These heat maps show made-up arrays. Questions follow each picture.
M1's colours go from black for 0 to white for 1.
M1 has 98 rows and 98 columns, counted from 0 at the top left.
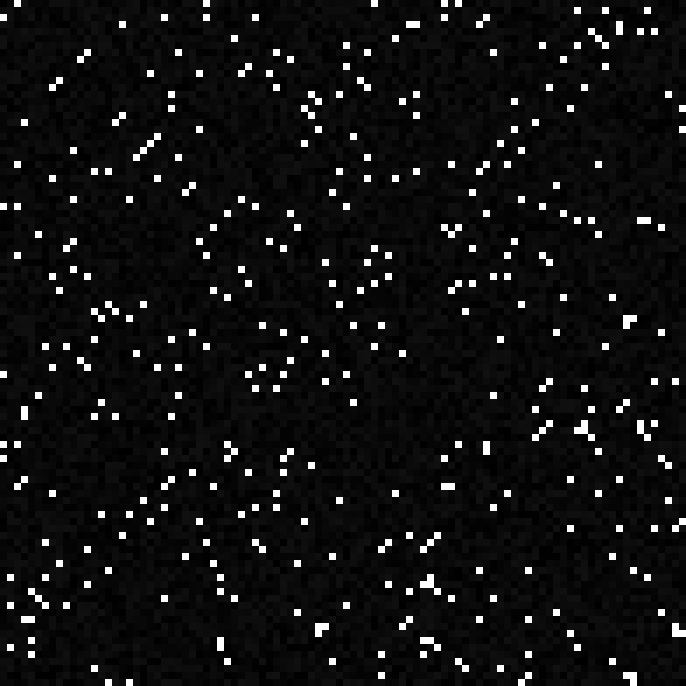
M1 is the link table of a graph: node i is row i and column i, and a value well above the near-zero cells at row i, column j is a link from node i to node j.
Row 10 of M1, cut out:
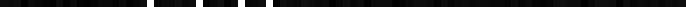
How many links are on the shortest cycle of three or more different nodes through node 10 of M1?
3
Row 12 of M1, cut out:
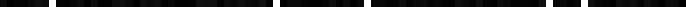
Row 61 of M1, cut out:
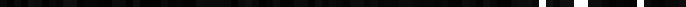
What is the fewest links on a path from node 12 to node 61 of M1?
2
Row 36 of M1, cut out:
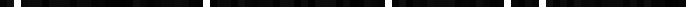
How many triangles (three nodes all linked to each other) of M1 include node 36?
3
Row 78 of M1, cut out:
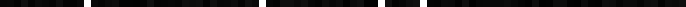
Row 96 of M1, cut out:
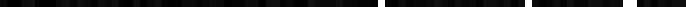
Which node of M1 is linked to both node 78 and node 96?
node 54
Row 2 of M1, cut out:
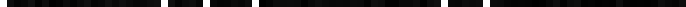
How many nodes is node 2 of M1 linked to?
6
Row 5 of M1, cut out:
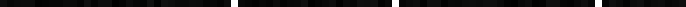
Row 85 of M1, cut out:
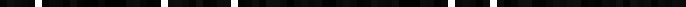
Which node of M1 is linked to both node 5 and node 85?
node 33
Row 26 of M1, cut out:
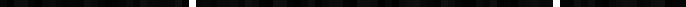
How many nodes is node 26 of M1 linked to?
2
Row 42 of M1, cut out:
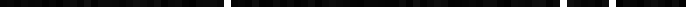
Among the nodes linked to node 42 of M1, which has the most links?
node 32
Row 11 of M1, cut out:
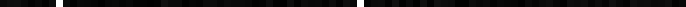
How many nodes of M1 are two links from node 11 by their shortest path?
2
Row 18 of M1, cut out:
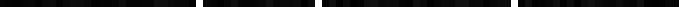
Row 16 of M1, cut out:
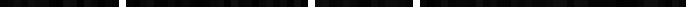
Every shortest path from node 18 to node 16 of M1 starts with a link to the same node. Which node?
node 97
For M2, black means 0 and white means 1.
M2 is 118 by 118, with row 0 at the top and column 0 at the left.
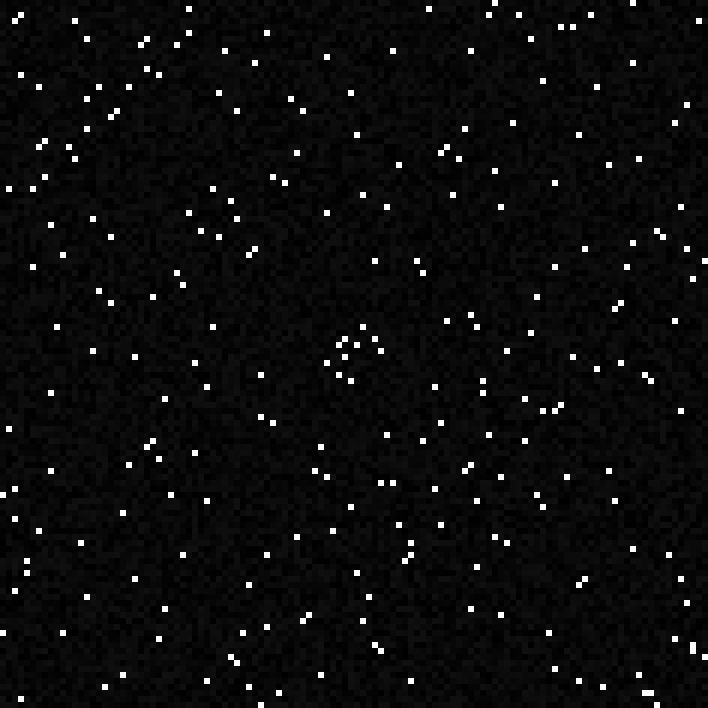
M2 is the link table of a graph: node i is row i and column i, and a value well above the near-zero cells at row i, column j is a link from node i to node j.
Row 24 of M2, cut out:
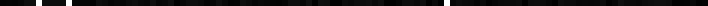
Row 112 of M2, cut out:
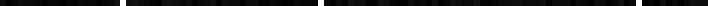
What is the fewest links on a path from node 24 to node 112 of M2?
3
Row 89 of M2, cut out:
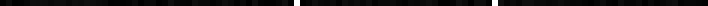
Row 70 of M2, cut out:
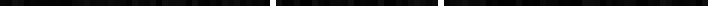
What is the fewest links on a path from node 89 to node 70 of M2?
4
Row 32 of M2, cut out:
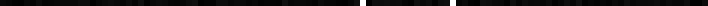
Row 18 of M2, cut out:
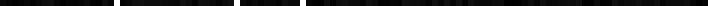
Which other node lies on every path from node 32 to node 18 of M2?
node 60
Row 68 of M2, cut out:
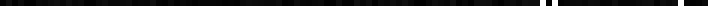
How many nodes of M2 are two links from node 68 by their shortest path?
7
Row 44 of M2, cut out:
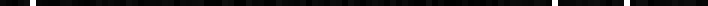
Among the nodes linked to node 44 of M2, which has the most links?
node 92
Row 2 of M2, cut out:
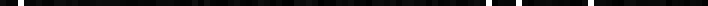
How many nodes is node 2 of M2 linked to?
4
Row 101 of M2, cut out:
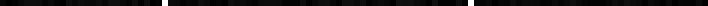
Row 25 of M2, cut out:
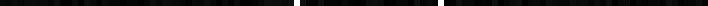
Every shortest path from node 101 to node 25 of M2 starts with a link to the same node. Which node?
node 27
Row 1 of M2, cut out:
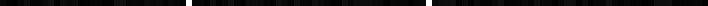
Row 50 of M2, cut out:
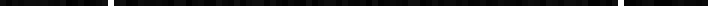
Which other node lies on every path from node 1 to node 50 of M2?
node 31
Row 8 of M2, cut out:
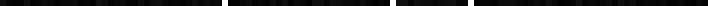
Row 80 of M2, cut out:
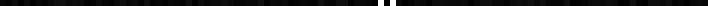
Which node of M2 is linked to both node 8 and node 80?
node 65
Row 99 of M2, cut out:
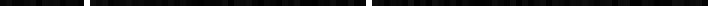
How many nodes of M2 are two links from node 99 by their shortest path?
3
